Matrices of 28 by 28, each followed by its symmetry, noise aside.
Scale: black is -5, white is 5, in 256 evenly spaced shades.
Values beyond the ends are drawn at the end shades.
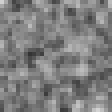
no symmetry.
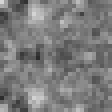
mirrored top to bottom.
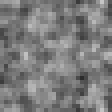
mirrored top to bottom.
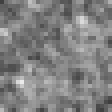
symmetric.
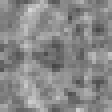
mirrored top to bottom.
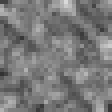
symmetric across the other diagonal.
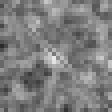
symmetric across the other diagonal.
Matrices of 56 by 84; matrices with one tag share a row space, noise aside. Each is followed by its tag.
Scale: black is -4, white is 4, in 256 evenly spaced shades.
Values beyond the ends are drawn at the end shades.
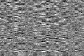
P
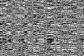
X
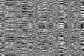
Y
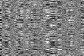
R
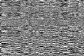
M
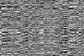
M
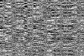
X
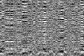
Y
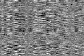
P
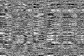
X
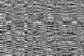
X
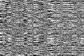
X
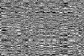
M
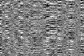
R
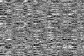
X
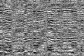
X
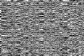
M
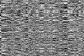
M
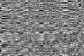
M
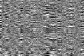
R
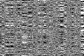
Y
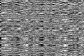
M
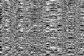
R
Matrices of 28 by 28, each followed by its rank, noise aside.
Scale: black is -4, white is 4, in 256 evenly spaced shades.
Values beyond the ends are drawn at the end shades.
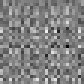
two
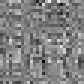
four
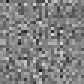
six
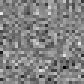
eight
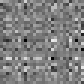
three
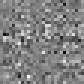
four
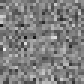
eight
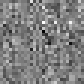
six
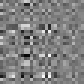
two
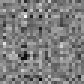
four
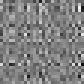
three
